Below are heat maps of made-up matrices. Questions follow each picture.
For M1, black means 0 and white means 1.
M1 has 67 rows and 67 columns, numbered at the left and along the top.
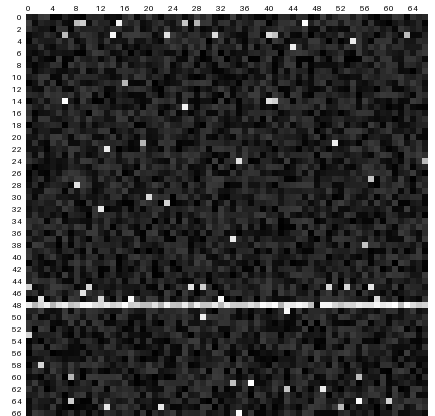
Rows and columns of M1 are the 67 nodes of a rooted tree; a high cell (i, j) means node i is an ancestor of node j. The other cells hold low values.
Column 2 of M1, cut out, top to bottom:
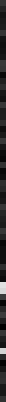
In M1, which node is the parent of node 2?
58
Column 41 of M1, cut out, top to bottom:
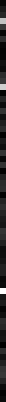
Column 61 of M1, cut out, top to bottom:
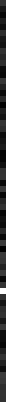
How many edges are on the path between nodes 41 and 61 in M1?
4
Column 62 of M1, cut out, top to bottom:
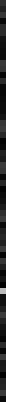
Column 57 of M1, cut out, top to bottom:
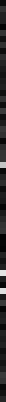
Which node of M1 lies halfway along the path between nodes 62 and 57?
45
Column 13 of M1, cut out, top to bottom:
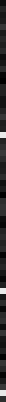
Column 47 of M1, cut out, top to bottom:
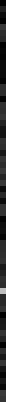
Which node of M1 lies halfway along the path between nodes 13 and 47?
65
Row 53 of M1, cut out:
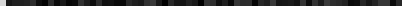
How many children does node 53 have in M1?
1
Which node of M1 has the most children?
48
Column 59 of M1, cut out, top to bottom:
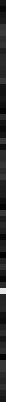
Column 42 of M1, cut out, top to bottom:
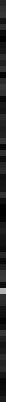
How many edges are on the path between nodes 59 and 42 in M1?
2
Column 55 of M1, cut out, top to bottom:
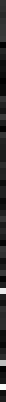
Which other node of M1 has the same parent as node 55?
7
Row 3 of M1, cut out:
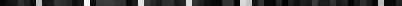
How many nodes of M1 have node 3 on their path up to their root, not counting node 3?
7
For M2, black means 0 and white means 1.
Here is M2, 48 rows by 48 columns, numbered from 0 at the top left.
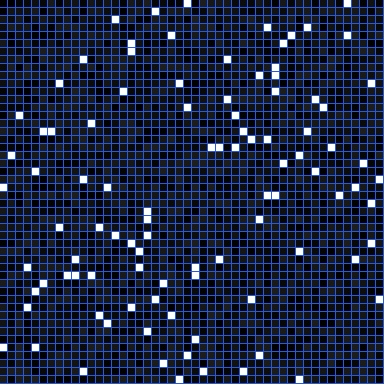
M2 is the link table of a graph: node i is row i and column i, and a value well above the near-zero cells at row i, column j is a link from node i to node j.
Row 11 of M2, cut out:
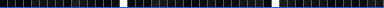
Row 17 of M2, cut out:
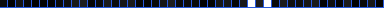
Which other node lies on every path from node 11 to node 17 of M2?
node 34
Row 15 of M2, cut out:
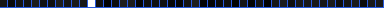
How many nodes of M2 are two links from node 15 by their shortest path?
1
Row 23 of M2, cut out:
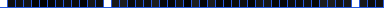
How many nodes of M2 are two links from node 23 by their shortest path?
3
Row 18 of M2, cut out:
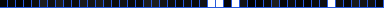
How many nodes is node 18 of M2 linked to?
4
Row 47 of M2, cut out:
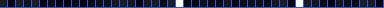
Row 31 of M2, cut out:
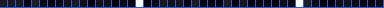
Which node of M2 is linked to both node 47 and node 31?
node 37
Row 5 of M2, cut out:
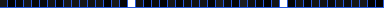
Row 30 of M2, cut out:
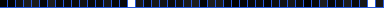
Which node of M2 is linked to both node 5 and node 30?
node 16
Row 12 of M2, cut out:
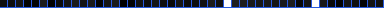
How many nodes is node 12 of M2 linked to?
2
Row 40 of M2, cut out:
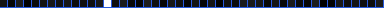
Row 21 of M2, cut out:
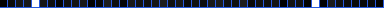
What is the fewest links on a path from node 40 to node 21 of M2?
6
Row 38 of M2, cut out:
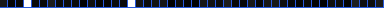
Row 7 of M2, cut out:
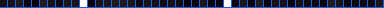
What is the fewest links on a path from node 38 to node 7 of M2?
5
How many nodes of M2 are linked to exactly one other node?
12
